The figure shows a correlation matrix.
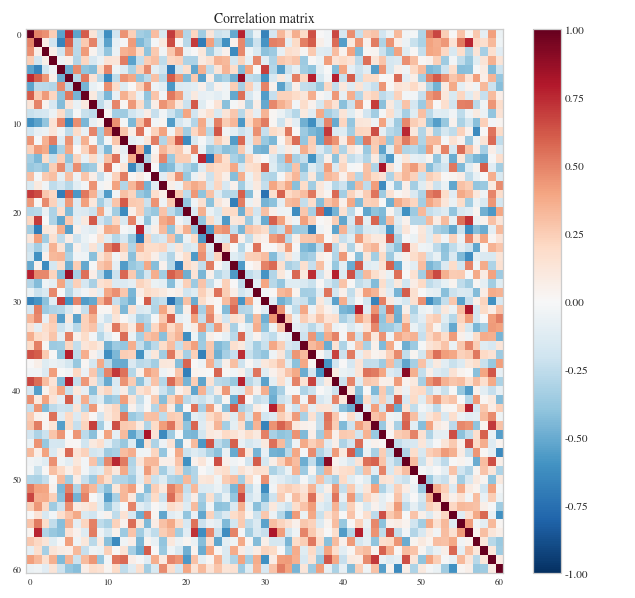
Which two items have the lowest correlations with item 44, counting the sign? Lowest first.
30, 4
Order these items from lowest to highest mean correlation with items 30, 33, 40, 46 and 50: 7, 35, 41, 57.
7, 41, 35, 57
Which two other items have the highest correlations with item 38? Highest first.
48, 11
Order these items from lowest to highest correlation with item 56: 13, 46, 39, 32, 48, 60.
48, 60, 39, 13, 32, 46
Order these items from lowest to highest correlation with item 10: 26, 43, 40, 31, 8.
8, 31, 43, 40, 26
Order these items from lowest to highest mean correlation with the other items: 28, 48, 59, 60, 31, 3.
28, 60, 31, 3, 48, 59
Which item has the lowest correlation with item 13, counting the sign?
15
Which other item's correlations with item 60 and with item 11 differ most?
37
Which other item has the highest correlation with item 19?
12
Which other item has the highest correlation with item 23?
46
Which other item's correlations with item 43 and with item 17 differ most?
45
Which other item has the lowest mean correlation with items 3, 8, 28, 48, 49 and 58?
20
